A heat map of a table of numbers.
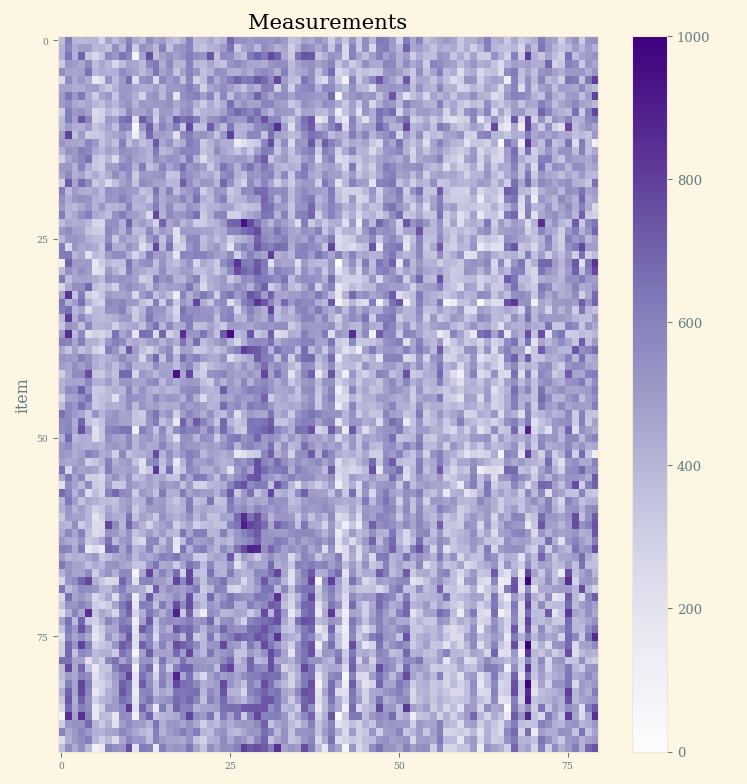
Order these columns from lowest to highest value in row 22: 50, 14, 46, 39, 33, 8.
46, 39, 8, 33, 50, 14
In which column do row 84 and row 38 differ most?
51
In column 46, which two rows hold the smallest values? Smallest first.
37, 18
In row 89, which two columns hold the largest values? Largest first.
32, 27
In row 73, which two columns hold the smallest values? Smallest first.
11, 42
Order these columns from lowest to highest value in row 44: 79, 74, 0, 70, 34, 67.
70, 0, 34, 74, 79, 67
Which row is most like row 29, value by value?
60
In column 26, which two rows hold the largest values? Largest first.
28, 29
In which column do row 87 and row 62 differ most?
68
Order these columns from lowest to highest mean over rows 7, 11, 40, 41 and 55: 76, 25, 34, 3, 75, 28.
34, 25, 76, 28, 3, 75
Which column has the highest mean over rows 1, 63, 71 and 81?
69
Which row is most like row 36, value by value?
3
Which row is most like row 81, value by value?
76
